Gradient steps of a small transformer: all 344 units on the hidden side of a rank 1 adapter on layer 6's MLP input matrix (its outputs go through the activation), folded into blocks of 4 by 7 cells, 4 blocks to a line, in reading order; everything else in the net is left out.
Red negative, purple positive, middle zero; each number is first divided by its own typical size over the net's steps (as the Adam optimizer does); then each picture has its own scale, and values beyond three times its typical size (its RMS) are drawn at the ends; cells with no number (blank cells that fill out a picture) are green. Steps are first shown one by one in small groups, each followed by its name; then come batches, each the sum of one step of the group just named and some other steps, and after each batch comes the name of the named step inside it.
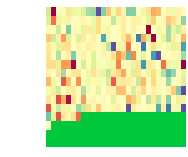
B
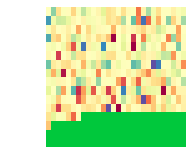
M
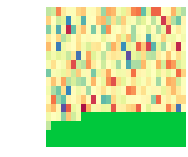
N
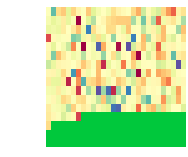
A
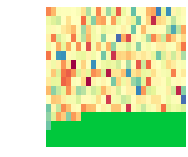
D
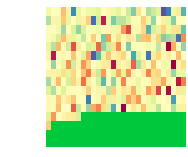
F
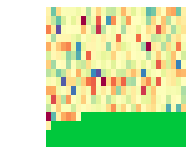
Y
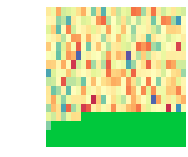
N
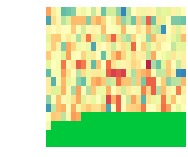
M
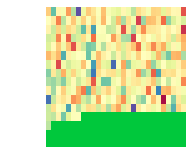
M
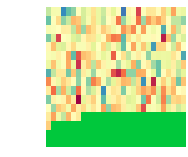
M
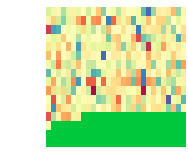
Y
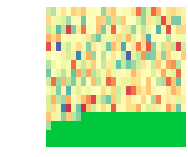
N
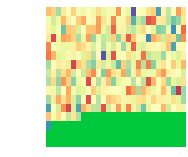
D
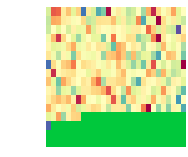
B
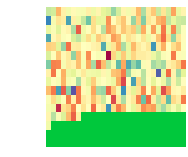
M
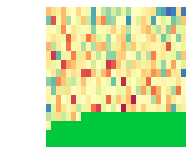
F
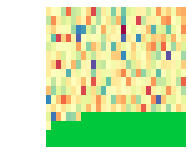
B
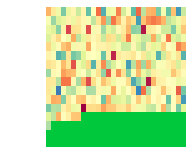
D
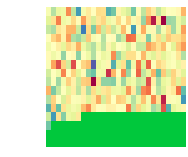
D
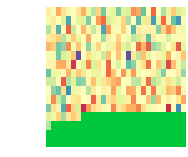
N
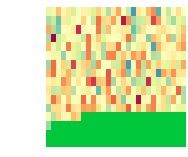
D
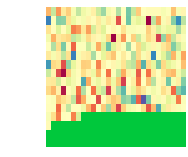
M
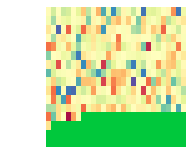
Y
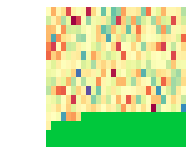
A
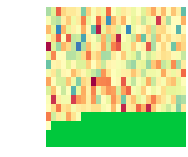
Y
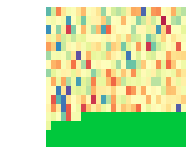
N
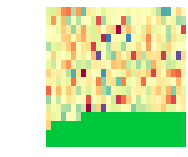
A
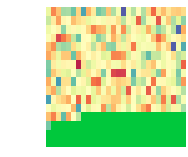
B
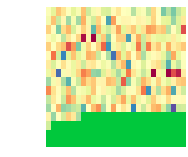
Y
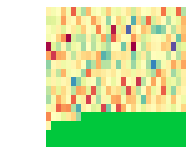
M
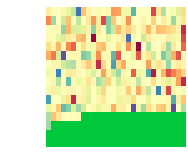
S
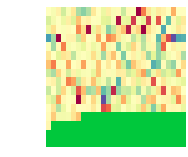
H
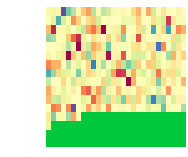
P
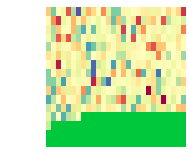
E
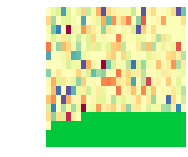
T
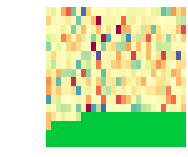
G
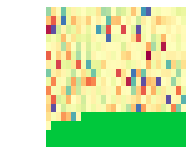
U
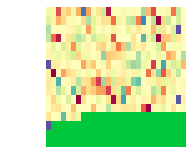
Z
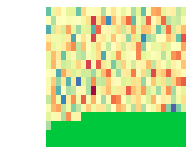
S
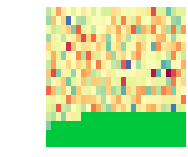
S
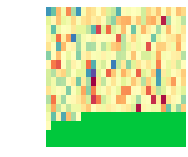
E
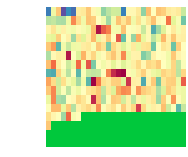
P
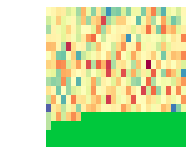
S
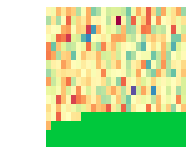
H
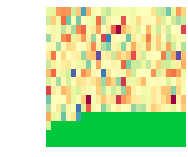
G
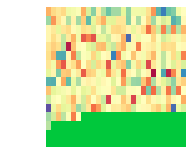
S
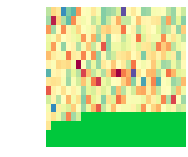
U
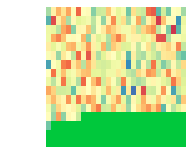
Z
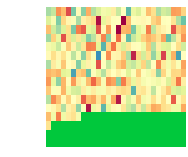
G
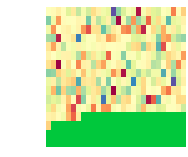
H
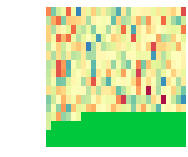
E
